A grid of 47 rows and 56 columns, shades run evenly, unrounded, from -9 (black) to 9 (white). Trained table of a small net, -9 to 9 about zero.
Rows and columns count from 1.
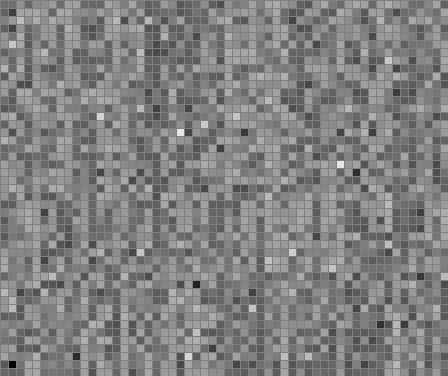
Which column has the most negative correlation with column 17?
13
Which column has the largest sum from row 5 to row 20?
29
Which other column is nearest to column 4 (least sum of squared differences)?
11
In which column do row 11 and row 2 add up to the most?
8
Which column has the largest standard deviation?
2
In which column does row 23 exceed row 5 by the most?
47
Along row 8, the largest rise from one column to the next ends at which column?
49
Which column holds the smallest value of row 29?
53
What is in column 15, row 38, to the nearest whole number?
-2
